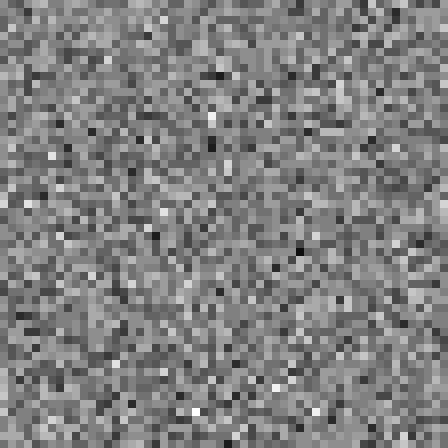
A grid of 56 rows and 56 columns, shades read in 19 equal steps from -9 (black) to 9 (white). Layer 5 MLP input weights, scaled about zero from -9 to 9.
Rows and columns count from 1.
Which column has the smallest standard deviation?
41
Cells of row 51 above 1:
12
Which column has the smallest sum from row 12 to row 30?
18
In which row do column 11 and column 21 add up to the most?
3
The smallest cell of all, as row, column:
32, 38
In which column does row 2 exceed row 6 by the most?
48
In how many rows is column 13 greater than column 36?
28
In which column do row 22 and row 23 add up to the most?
19
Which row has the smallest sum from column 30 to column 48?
42
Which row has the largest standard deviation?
53
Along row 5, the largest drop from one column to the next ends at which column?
39
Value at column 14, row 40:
1
